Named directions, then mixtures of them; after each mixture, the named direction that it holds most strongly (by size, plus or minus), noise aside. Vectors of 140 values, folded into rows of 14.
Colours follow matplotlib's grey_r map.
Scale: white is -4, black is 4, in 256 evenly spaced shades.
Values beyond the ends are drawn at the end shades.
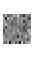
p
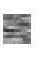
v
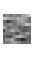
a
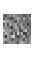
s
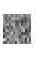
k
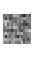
v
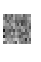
k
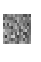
s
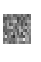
s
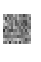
p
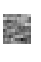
a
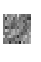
p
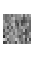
k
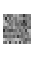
p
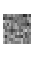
s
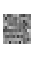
p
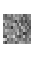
s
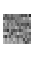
v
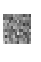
s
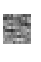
v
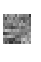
v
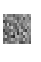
s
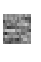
v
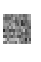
k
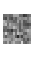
v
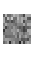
p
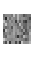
p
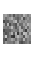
s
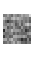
a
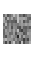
p
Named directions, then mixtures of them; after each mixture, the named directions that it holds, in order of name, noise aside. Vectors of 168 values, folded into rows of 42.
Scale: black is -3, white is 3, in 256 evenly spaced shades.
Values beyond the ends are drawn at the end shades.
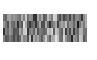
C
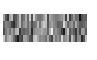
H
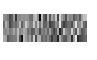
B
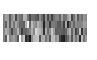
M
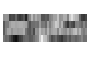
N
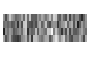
C, H.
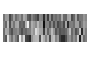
M.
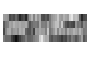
N.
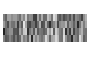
C.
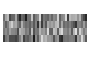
B, H, N.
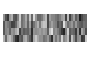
H.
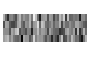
B, C, H.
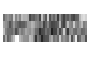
B, H, N.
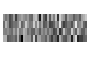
B.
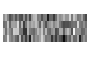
C, M, N.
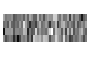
C, H, N.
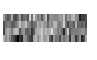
H, N.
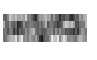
B, C, N.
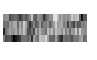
C, N.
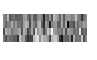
C, M, N.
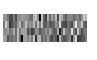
B.
